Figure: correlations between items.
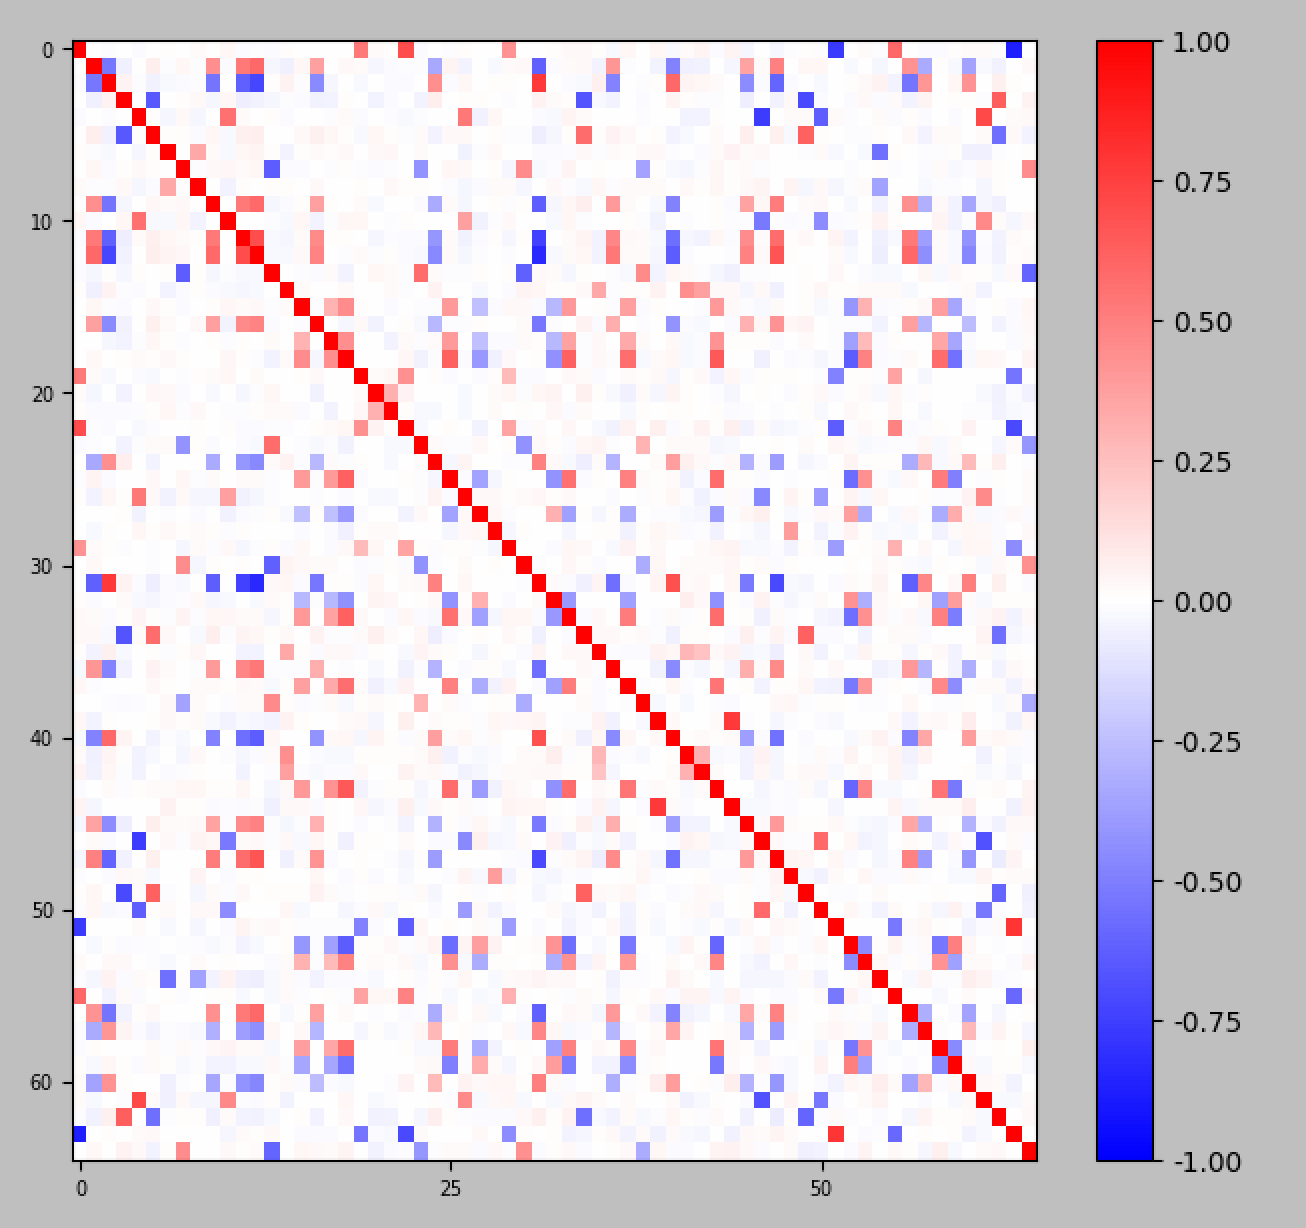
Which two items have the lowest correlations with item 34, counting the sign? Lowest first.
3, 62
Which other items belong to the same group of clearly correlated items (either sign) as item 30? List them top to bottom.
7, 13, 23, 38, 64
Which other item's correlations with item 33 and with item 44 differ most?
39
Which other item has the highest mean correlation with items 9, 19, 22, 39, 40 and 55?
0
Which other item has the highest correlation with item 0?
22
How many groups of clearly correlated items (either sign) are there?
11
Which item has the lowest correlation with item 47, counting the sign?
31
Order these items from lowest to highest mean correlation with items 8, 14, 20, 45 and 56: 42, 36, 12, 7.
7, 42, 36, 12
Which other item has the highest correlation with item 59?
52
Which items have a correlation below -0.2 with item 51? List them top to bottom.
0, 19, 22, 29, 55
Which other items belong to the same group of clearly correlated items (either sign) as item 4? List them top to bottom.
10, 26, 46, 50, 61
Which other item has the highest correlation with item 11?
12
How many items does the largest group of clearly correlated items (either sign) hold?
15
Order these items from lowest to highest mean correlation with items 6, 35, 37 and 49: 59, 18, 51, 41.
59, 51, 41, 18
